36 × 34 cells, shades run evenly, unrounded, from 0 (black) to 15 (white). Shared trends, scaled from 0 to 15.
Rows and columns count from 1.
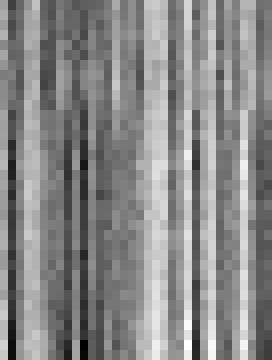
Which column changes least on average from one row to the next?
33
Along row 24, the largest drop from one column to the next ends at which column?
25
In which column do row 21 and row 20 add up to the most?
31
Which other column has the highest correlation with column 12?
8
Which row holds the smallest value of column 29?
35
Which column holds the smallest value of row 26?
11
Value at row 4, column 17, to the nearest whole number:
9
